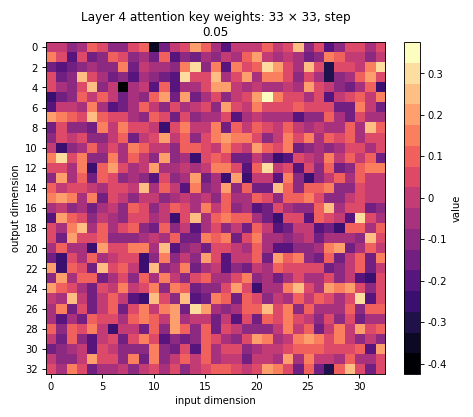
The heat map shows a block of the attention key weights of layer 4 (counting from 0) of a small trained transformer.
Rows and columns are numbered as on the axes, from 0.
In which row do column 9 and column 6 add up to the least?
28
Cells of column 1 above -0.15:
24
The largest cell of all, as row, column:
5, 21
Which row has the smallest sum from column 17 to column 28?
18
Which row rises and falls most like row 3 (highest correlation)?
2
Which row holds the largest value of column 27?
16
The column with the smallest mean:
12
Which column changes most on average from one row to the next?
4
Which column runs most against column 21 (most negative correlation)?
27
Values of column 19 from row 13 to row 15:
-0.25 0.1 -0.05
